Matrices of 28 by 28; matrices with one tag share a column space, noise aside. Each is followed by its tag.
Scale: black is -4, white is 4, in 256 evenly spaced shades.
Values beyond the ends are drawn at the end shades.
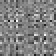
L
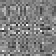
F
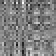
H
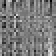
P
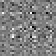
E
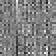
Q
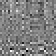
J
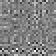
J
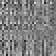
H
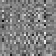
L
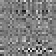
J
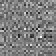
E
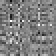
L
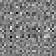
E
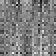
Q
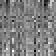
P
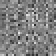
L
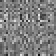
L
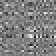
E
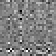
J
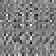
L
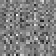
L
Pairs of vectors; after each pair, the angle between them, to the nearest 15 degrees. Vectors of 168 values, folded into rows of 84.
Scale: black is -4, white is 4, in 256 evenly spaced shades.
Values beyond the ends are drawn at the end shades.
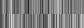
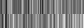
45 degrees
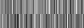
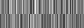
75 degrees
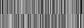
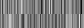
30 degrees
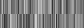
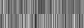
135 degrees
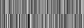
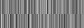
45 degrees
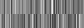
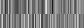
120 degrees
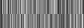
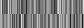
150 degrees
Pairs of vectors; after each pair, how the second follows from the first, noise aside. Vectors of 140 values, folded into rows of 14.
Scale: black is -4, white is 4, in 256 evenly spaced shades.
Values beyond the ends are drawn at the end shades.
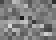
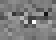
reversed, negated, partly zeroed.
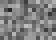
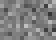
partly zeroed.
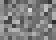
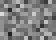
shuffled.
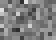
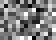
reversed, scaled up.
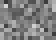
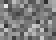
copied.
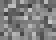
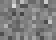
partly zeroed.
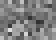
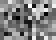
reversed, scaled up.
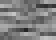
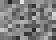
shuffled.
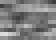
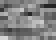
reversed, negated.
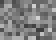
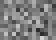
shuffled.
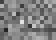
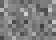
reversed, negated, partly zeroed.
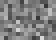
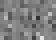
partly zeroed.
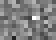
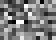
reversed, scaled up.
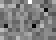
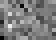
shuffled.
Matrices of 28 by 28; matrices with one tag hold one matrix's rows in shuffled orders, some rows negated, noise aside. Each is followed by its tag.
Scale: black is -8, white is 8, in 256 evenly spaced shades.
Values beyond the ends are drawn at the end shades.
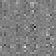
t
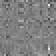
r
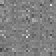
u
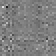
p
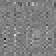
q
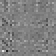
p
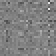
r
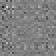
p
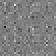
q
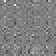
q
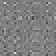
q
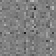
t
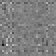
p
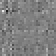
p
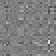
r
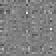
u
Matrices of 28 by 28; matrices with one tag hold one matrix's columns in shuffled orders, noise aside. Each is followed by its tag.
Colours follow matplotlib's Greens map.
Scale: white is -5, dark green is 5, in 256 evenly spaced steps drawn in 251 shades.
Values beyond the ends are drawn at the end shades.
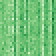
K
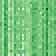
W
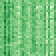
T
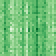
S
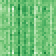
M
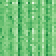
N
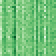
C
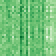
C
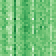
K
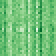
S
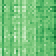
C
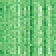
M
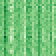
C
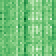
K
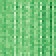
T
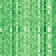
S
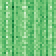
T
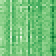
C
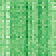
T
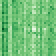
S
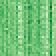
T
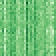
N
